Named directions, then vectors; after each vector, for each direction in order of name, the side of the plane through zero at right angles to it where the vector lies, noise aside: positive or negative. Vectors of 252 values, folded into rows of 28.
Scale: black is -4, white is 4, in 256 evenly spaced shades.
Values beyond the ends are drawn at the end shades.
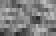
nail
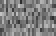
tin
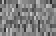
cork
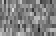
positive, negative, negative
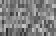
negative, positive, negative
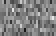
positive, positive, negative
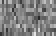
negative, positive, positive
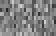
positive, negative, positive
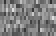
positive, positive, negative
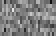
positive, positive, negative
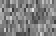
negative, positive, positive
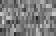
positive, positive, positive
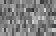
positive, negative, negative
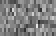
positive, positive, negative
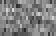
positive, positive, negative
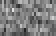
positive, positive, negative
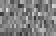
negative, positive, negative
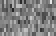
negative, negative, positive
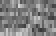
positive, negative, positive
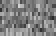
positive, negative, positive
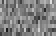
negative, positive, positive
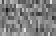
negative, negative, positive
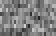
negative, positive, negative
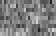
positive, negative, negative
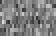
positive, positive, positive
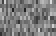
negative, positive, positive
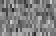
negative, negative, positive
